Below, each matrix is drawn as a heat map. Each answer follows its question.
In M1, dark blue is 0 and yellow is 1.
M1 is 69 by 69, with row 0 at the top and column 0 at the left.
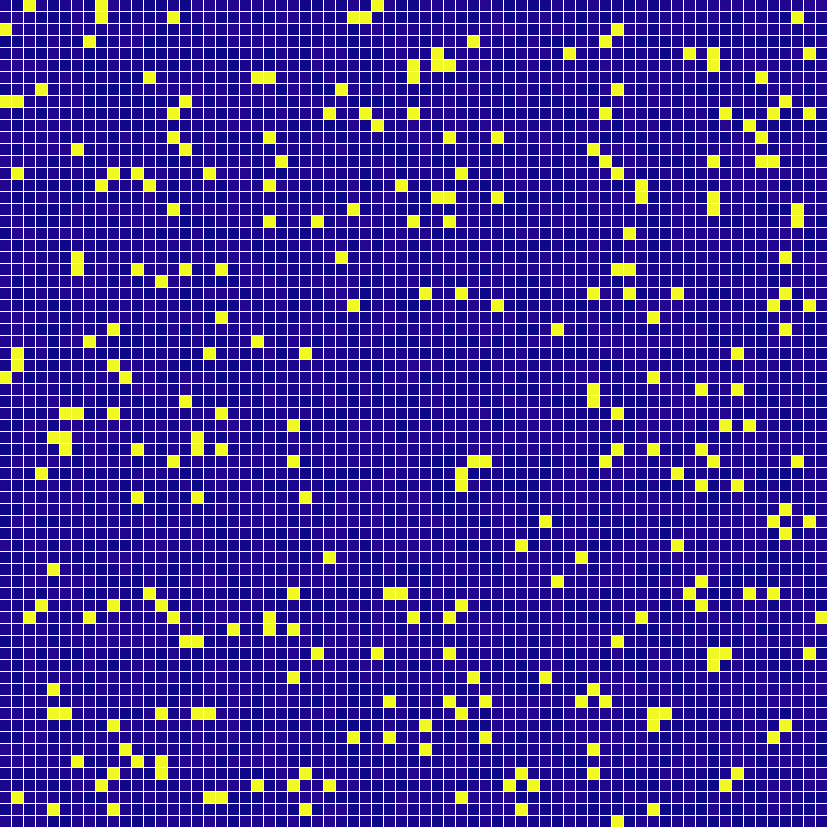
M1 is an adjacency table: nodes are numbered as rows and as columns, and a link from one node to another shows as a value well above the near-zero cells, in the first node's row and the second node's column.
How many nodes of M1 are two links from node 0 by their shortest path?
6
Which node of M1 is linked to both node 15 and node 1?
node 8
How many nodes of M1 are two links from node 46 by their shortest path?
3
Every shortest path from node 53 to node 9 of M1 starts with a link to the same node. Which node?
node 51
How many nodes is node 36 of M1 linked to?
3
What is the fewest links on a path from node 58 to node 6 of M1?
4
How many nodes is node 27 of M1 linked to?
3
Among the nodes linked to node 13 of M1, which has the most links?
node 59
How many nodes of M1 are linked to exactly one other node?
7
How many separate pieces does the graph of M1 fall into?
2
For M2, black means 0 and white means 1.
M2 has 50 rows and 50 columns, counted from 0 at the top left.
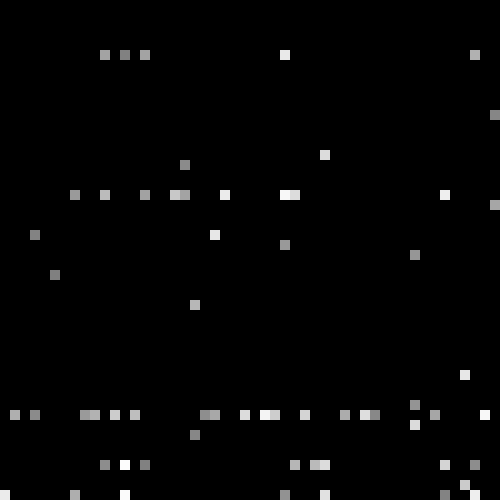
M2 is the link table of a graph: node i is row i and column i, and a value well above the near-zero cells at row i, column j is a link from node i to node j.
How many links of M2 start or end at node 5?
6
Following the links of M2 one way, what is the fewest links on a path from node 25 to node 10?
4
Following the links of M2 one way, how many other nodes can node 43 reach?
10
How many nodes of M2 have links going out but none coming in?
6
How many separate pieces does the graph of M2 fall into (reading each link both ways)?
9
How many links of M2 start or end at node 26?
1
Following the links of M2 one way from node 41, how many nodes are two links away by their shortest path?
5
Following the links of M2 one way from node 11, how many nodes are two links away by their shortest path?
7
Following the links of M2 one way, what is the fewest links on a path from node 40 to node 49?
3
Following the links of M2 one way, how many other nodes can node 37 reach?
9
